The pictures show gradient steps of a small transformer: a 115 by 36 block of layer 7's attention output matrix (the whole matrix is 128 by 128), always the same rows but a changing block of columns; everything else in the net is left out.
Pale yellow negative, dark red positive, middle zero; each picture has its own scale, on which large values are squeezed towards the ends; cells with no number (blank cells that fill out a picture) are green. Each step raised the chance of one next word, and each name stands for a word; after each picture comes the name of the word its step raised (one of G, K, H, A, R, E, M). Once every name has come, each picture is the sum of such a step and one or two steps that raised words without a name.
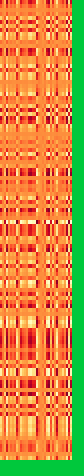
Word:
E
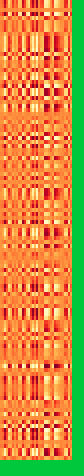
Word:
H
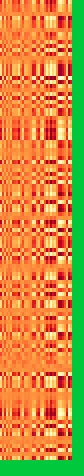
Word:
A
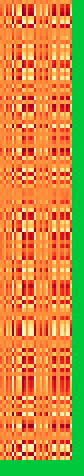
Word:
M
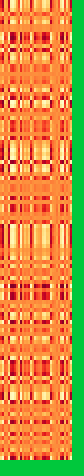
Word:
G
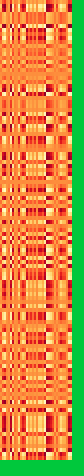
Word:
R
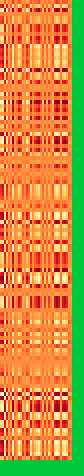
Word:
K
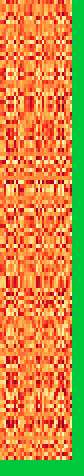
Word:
M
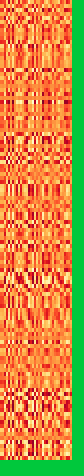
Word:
K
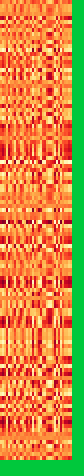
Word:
E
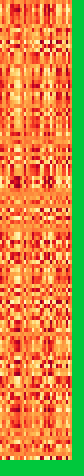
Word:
G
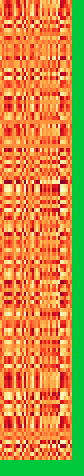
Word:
M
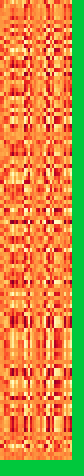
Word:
E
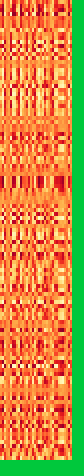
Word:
H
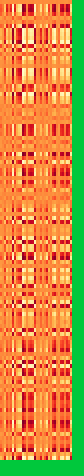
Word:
R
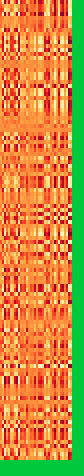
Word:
H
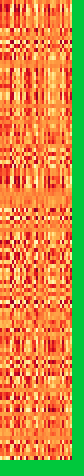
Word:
G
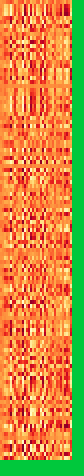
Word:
M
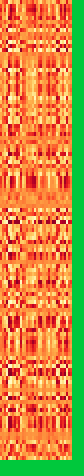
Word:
E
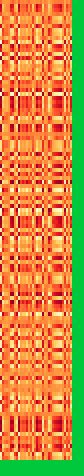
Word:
R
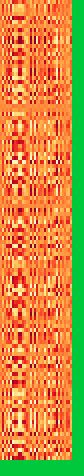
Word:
R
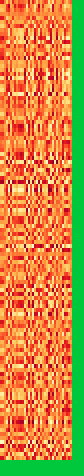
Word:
R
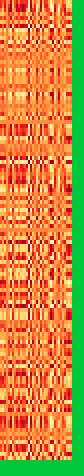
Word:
R
